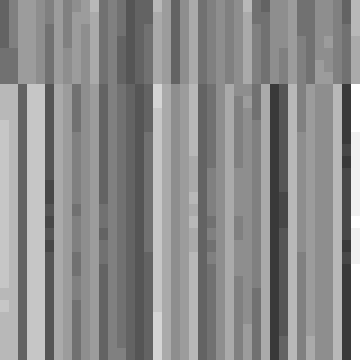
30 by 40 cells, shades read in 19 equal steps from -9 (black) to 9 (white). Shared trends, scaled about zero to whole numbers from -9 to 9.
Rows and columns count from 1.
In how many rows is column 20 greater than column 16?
23
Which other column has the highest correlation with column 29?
17
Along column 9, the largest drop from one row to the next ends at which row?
8
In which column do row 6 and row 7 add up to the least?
15
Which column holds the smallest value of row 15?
31
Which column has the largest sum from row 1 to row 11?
40
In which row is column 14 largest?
30
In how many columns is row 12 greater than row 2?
21
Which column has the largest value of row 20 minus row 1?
1
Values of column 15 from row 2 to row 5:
-3 -3 -3 -3
